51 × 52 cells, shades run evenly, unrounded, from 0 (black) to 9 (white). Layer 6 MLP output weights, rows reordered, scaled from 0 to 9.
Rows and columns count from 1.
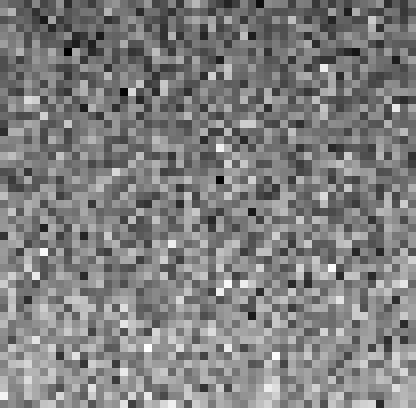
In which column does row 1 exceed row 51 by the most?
48
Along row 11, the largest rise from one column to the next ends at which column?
21
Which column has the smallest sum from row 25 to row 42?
19
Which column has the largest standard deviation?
28
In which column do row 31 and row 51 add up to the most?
22
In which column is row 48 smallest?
15
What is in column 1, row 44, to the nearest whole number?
4
